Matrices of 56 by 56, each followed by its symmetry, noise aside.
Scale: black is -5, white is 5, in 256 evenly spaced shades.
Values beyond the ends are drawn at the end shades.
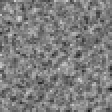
symmetric.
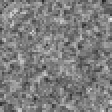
symmetric.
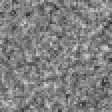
symmetric.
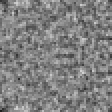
mirrored top to bottom.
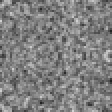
mirrored top to bottom.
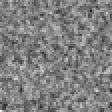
no symmetry.
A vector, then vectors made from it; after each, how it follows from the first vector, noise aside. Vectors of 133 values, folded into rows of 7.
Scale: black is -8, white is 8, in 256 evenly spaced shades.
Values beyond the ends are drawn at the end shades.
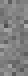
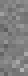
negated, partly zeroed.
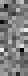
reversed, scaled up.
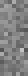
reversed, negated.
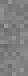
negated, shrunk.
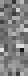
reversed, scaled up.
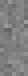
negated, shrunk.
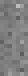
wrapped around, partly zeroed.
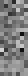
reversed, scaled up.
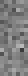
reversed.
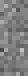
reversed, negated.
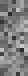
reversed, scaled up.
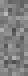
wrapped around, negated.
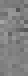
reversed, negated, partly zeroed.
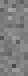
wrapped around, partly zeroed.
